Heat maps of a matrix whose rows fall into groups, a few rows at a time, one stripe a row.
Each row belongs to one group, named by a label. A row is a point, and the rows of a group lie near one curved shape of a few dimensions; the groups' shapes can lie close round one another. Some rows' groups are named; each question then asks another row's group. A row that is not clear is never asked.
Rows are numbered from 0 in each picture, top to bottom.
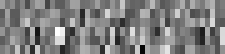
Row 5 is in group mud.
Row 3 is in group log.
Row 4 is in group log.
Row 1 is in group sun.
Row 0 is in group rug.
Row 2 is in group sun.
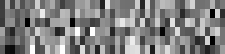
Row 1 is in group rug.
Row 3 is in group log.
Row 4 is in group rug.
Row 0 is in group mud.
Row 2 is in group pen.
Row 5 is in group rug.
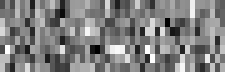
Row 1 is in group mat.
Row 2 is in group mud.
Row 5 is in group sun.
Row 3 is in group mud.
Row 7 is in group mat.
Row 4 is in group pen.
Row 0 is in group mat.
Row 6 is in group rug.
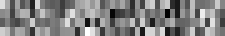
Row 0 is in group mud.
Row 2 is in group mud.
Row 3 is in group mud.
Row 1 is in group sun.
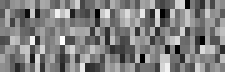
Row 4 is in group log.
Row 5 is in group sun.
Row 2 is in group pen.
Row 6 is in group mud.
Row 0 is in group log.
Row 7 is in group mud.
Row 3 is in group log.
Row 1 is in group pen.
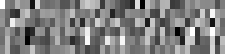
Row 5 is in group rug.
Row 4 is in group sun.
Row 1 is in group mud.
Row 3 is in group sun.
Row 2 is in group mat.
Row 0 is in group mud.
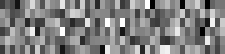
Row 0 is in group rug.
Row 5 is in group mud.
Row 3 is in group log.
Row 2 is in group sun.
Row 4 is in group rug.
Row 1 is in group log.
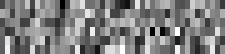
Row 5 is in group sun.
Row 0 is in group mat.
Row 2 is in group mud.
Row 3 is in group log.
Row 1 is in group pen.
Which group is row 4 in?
sun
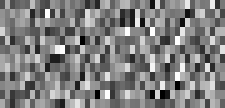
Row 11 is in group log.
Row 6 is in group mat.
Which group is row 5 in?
log
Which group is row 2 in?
mud
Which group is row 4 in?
sun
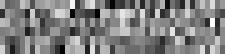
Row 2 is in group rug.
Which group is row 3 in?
pen
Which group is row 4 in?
log
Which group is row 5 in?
log
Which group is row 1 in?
pen
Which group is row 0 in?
mud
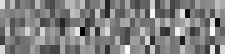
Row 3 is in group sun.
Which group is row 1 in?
log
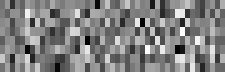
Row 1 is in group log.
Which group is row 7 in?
mat
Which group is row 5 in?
sun
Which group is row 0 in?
pen
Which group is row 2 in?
mud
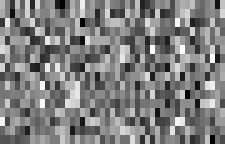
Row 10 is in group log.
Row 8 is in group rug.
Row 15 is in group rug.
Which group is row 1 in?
pen
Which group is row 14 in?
pen
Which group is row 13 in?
mat
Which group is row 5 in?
rug
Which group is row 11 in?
sun
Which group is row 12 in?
log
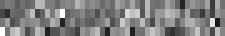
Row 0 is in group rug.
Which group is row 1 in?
rug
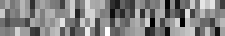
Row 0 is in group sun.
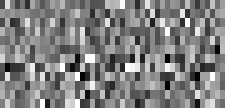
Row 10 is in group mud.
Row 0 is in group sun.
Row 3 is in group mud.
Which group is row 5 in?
pen
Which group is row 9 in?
mud
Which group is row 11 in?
sun
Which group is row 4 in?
log
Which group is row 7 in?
rug
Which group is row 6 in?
mud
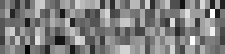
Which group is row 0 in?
rug
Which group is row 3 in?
sun
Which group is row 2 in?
pen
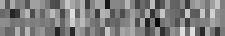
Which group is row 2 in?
log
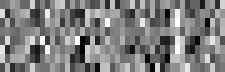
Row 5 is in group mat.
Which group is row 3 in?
rug
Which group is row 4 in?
sun
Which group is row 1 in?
mat
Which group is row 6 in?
mat
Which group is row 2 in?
sun
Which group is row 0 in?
log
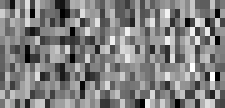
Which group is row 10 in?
mat
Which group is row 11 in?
sun
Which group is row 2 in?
mat
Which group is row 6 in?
pen
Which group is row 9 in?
sun
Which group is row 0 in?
mat
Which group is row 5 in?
pen
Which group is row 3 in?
pen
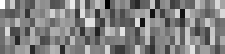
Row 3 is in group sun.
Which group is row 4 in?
rug
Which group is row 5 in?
mat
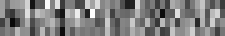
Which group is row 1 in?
log
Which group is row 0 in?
mat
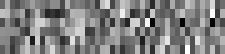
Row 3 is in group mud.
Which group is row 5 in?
mud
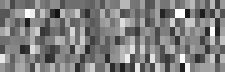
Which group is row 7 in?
mud
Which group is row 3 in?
rug
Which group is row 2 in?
pen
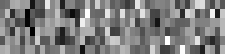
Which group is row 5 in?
rug
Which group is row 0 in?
mat
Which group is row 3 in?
pen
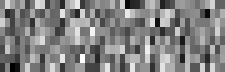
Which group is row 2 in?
mud
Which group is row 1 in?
rug
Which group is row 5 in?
sun
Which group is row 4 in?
rug
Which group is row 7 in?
mud
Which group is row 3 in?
log
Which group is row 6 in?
rug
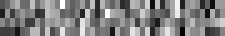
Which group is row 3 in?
rug
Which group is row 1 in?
sun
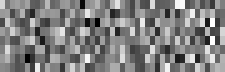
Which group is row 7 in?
mud
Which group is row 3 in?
log
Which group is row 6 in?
sun
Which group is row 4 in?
rug
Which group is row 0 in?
mat
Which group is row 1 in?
sun
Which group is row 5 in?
rug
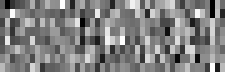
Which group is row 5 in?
mud
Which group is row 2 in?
sun
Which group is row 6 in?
mud
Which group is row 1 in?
mat
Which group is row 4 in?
sun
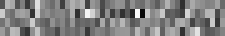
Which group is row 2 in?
rug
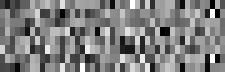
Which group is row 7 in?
rug
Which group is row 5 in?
mat
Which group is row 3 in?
pen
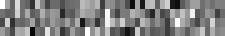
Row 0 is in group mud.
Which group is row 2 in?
sun
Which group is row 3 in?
mat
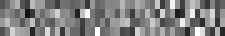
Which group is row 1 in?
sun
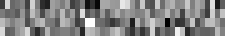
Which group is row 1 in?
rug
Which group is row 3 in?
mat
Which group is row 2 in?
mud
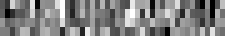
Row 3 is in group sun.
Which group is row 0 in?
log
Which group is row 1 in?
rug
